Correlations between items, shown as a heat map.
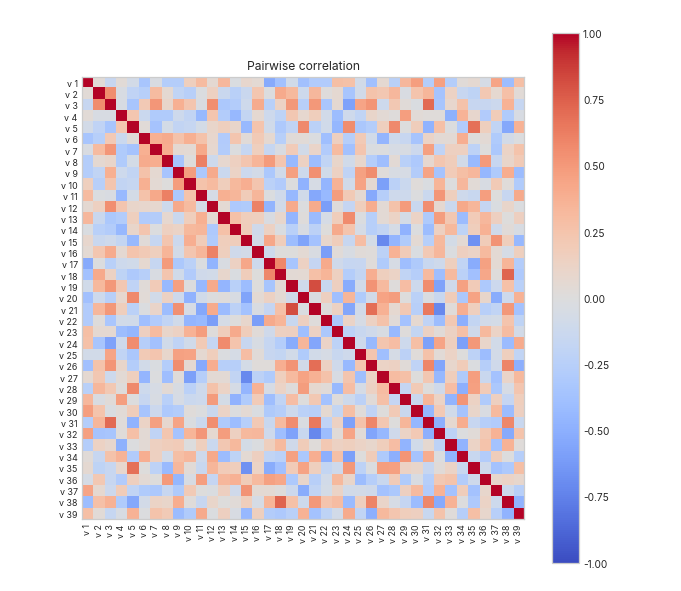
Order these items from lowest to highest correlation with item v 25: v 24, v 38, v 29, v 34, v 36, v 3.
v 36, v 29, v 24, v 34, v 38, v 3
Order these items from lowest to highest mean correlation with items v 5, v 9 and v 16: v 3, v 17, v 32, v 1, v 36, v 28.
v 17, v 1, v 36, v 32, v 3, v 28
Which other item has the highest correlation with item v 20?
v 5
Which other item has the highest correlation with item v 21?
v 19
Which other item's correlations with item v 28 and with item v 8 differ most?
v 35
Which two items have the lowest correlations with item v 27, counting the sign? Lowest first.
v 15, v 10
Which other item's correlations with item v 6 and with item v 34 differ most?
v 29
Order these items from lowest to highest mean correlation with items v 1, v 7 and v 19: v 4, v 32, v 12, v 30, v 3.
v 32, v 4, v 30, v 12, v 3
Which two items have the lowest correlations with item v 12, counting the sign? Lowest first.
v 22, v 17
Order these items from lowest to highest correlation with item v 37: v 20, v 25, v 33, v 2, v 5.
v 20, v 33, v 5, v 25, v 2
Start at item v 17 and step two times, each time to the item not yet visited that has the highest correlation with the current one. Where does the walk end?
v 38
